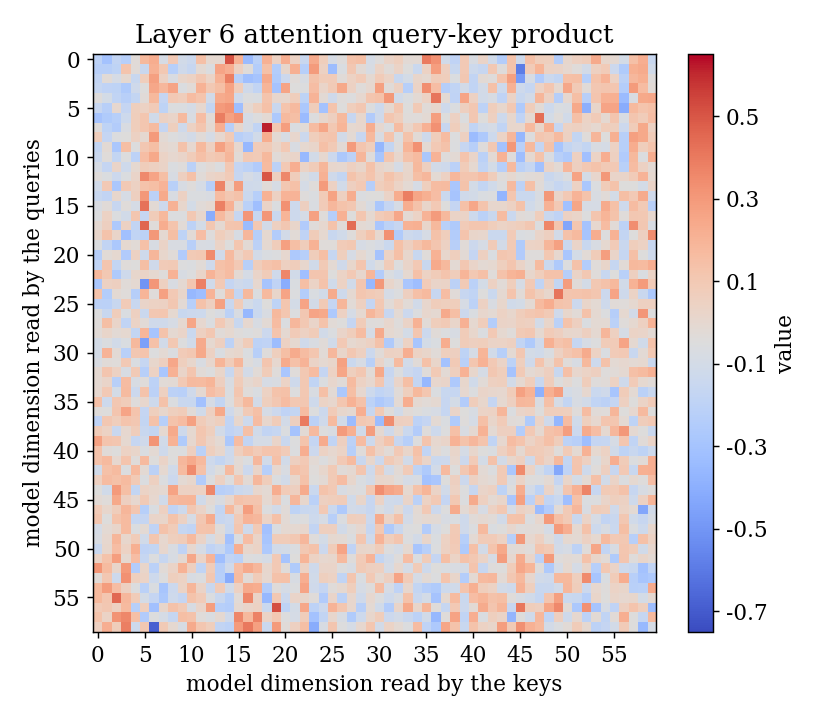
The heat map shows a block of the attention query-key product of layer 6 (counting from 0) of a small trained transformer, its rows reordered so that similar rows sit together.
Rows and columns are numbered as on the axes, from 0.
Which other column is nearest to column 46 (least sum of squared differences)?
28
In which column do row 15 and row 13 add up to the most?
13
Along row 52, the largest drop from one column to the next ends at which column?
4
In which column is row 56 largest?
19
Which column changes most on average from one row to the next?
49
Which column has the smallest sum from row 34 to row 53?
14
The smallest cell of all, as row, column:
58, 6
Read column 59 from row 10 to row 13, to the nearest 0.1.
0.2 0 0 0
